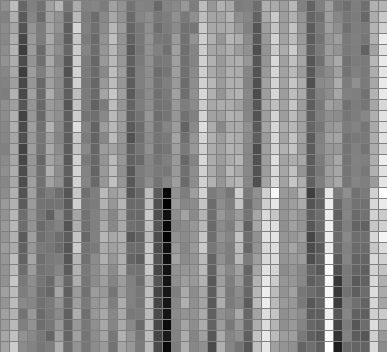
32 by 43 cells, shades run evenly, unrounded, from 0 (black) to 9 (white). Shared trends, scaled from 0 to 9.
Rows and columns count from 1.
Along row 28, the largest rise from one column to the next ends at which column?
37
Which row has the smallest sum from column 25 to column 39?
32
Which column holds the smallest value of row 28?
19
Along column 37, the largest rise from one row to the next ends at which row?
18
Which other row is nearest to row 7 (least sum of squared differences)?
4
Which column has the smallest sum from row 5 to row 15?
3
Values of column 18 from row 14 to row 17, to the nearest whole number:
4 4 4 4
